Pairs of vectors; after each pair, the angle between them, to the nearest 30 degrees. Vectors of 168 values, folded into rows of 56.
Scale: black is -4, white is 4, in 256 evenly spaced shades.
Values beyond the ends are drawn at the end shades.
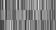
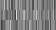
60 degrees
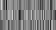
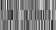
150 degrees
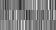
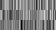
120 degrees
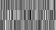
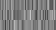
150 degrees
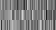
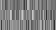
30 degrees
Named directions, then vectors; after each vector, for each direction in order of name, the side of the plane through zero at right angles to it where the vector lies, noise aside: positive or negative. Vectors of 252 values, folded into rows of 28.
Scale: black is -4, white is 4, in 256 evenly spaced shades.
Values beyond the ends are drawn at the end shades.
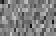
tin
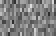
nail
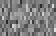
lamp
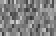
negative, negative, negative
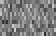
positive, positive, negative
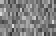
positive, positive, negative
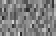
negative, negative, negative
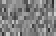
negative, negative, negative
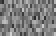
negative, negative, positive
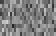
negative, negative, positive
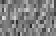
positive, positive, positive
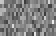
positive, positive, negative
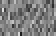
negative, negative, negative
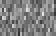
positive, positive, positive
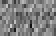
negative, positive, positive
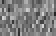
positive, positive, positive
